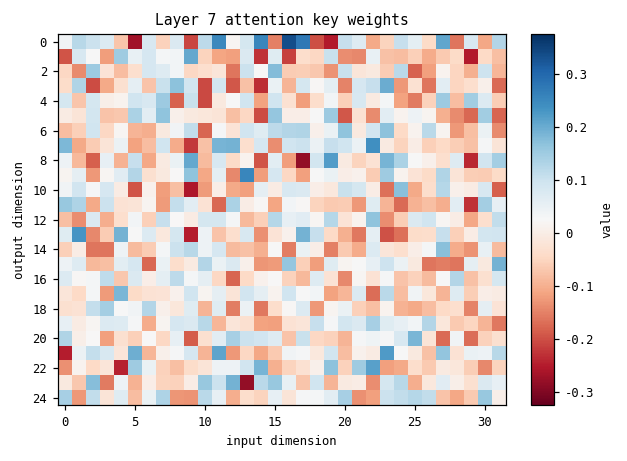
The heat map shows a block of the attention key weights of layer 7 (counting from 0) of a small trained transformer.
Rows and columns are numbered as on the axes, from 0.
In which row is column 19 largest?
8
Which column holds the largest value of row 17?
4
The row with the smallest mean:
1
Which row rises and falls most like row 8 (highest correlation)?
9
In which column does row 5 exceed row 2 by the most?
19
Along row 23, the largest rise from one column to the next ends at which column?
14
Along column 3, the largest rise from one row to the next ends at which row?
18
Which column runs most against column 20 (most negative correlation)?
5
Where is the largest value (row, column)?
0, 16
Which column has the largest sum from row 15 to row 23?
23
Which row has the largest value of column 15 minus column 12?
2
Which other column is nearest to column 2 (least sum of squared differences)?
6
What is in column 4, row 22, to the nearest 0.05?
-0.25
